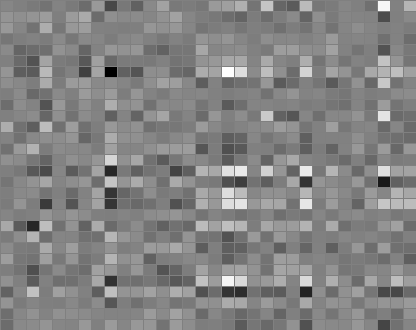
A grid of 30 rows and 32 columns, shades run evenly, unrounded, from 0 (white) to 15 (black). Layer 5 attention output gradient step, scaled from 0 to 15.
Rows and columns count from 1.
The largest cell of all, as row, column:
7, 9
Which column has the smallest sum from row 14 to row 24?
24
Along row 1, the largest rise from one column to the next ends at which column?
31
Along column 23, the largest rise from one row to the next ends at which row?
16
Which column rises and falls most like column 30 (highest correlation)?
21
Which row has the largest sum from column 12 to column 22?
27
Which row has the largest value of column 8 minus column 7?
2
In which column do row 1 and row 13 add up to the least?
30
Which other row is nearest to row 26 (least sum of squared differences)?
18
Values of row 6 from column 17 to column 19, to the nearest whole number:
6 5 5
